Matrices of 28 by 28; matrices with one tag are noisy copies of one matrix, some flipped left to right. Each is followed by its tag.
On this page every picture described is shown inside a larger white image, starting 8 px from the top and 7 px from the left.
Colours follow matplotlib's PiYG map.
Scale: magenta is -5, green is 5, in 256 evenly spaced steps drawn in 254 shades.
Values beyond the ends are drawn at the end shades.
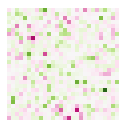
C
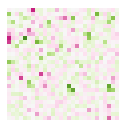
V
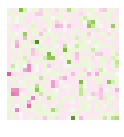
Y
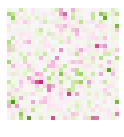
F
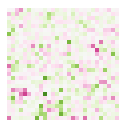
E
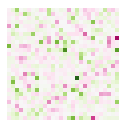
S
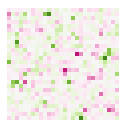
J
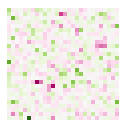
F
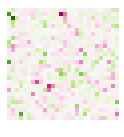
F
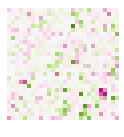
E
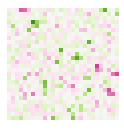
Y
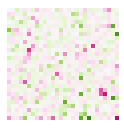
E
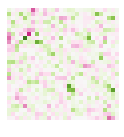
V
